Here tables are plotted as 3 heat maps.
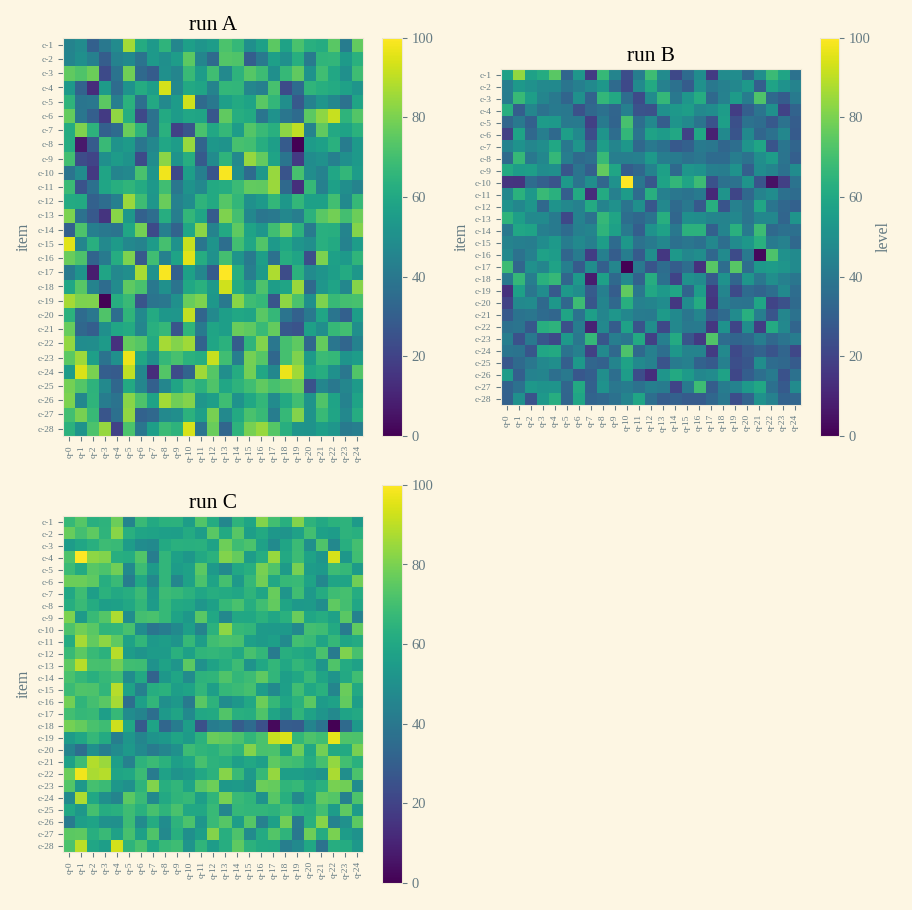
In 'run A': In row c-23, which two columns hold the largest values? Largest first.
q-5, q-12
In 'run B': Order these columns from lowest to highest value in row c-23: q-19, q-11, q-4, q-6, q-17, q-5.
q-4, q-19, q-6, q-5, q-11, q-17
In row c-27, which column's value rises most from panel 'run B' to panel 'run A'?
q-5
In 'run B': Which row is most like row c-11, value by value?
c-18
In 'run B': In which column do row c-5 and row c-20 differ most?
q-14
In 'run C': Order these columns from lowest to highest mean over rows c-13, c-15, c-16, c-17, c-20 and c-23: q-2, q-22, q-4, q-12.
q-22, q-12, q-2, q-4
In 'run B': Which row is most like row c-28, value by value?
c-25
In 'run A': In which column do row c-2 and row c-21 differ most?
q-15
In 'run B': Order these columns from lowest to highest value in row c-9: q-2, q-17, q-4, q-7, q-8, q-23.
q-7, q-23, q-17, q-4, q-2, q-8
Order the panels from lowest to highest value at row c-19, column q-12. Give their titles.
run A, run B, run C
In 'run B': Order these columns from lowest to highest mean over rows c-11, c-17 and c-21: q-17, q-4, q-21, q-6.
q-17, q-6, q-21, q-4
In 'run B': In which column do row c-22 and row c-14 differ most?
q-21
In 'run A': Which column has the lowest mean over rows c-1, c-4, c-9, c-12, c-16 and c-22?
q-2
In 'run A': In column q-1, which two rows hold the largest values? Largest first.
c-24, c-23
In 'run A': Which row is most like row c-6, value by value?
c-13
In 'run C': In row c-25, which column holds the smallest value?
q-13
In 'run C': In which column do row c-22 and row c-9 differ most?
q-1
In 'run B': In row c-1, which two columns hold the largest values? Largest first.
q-1, q-4
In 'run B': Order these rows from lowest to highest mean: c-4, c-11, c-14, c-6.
c-4, c-6, c-11, c-14
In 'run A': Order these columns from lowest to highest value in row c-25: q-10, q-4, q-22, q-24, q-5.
q-4, q-22, q-24, q-5, q-10
